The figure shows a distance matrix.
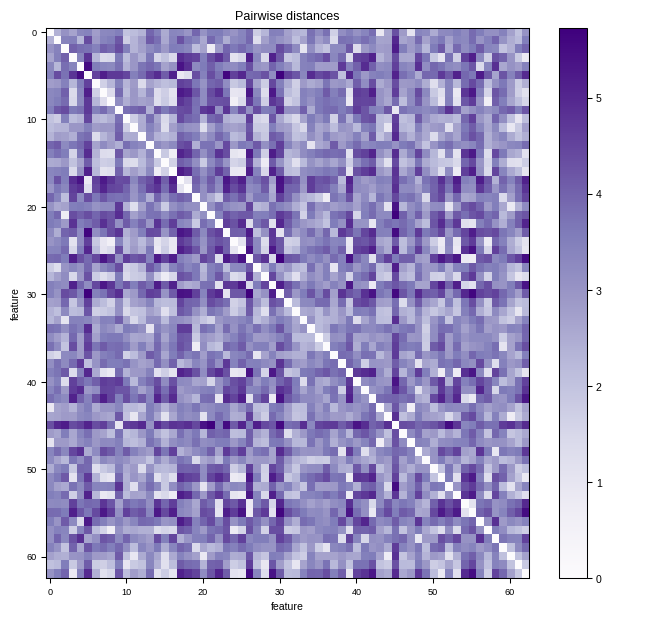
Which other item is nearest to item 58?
48
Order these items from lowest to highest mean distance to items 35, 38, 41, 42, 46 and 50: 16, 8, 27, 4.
27, 8, 16, 4
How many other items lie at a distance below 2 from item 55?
5
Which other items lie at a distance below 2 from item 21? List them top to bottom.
2, 33, 40
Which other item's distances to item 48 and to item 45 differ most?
41
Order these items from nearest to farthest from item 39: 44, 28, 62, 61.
62, 28, 61, 44
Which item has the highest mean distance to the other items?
45
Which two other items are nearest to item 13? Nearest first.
34, 49
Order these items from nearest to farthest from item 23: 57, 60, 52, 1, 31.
1, 52, 60, 31, 57
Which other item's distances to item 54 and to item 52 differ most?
26
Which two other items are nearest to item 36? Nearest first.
19, 59
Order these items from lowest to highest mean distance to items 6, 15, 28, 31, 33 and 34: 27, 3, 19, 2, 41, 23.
3, 27, 2, 19, 23, 41
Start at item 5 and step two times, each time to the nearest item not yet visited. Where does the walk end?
18
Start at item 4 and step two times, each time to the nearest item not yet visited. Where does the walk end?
32
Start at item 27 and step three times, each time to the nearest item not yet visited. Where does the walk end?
10
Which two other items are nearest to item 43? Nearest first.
47, 0
